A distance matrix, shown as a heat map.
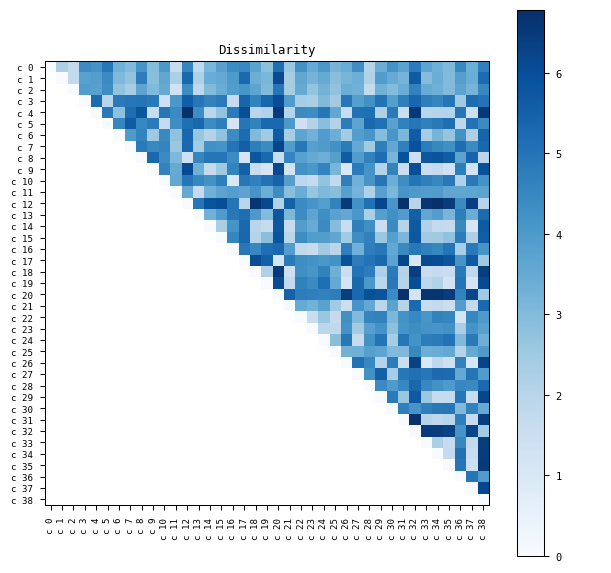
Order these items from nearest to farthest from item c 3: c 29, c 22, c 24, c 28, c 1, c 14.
c 22, c 24, c 1, c 28, c 14, c 29
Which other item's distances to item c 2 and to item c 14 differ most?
c 28
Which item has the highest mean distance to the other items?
c 20
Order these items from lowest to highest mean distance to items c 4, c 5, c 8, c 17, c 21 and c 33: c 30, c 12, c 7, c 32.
c 30, c 32, c 12, c 7
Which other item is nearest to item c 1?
c 2
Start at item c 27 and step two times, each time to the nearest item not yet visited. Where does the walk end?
c 23
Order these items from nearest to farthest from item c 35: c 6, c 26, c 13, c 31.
c 26, c 31, c 6, c 13
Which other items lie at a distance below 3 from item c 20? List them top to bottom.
c 8, c 12, c 17, c 32, c 38
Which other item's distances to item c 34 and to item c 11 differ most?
c 12
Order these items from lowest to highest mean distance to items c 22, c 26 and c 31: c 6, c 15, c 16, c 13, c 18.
c 18, c 6, c 15, c 16, c 13
